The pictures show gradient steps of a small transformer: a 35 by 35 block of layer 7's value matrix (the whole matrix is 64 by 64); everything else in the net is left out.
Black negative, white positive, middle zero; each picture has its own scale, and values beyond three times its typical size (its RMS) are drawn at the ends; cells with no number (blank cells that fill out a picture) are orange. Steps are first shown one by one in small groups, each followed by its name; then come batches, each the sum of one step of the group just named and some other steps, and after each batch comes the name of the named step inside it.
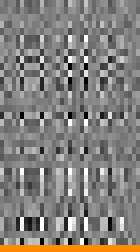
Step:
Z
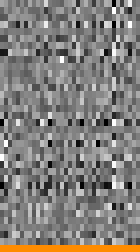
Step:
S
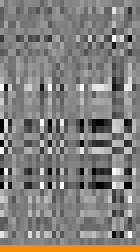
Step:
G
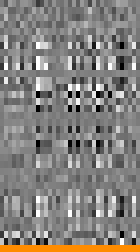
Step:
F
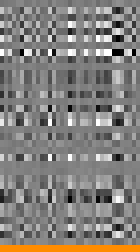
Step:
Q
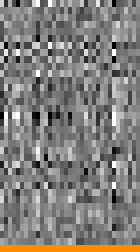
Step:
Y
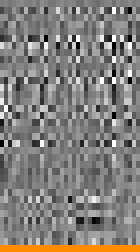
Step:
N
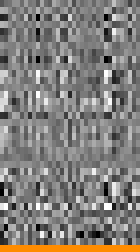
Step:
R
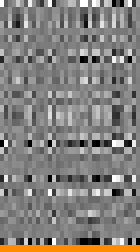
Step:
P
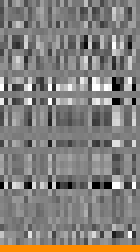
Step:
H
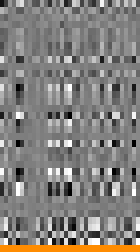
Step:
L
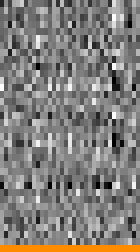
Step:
H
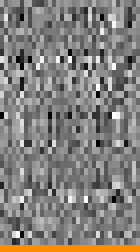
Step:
F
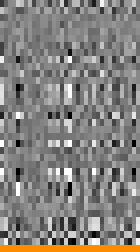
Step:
L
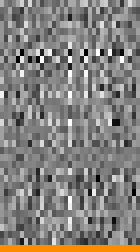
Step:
P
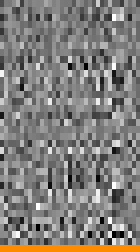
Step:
R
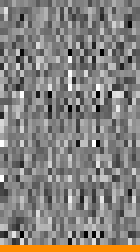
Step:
F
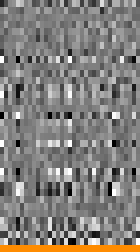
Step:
L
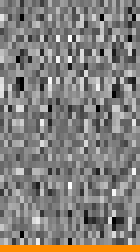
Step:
N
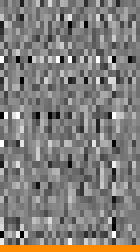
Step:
Y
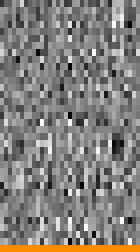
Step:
Z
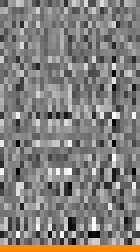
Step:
L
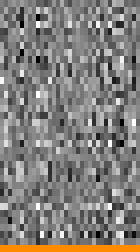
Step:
R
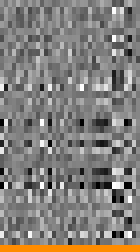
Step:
G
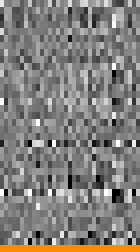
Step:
P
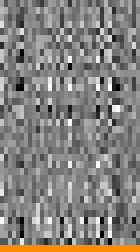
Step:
F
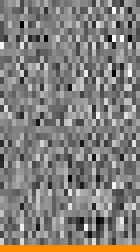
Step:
N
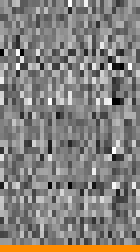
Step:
H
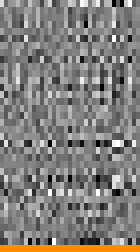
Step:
P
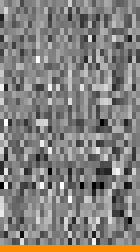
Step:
G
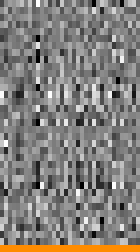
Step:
S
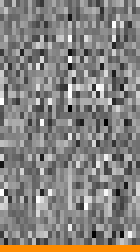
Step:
F
